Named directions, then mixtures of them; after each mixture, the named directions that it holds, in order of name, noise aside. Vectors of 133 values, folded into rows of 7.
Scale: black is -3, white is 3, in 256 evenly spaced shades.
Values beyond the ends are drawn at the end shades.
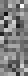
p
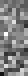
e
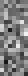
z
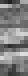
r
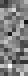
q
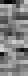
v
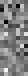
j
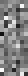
e, p, z.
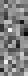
z.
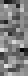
e, j, v.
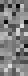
j, q.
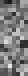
q, r.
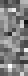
q.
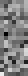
e, j, q.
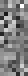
p.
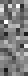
j.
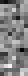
e, q, v.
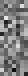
p, z.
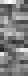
v.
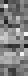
j, r.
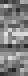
e, r.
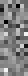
j.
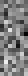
z.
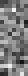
e, q.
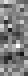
r, z.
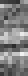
r.
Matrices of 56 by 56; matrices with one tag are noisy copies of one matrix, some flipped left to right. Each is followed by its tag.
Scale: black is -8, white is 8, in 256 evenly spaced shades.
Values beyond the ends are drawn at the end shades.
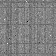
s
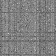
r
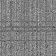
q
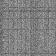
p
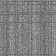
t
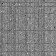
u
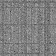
s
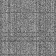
r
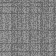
u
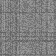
r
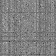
r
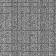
u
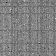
u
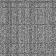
s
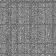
s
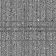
q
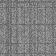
s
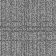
q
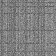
u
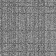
u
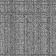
t
